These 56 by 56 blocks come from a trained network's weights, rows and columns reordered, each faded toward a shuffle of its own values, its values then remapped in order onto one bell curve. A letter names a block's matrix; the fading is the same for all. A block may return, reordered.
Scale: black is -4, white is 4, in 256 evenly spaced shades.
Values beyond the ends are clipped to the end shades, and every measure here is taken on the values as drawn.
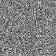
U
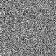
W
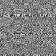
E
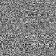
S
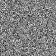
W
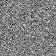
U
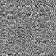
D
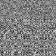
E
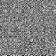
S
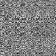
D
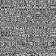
E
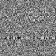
S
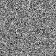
W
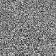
U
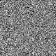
U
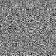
S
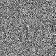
U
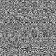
S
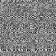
E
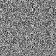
W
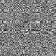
D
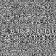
S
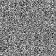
W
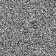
W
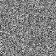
W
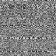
E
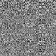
D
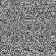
S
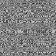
E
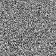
W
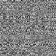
S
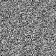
W
